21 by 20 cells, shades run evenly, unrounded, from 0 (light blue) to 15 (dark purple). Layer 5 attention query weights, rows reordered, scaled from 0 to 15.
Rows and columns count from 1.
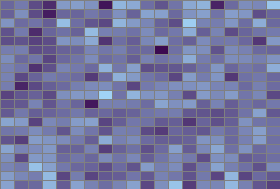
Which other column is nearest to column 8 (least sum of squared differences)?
16
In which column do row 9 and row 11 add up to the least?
10
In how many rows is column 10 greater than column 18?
10
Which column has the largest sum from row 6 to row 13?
4
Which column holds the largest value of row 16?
2
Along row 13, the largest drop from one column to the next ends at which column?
19
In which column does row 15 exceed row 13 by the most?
12
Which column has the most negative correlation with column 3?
7
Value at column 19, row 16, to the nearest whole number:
4
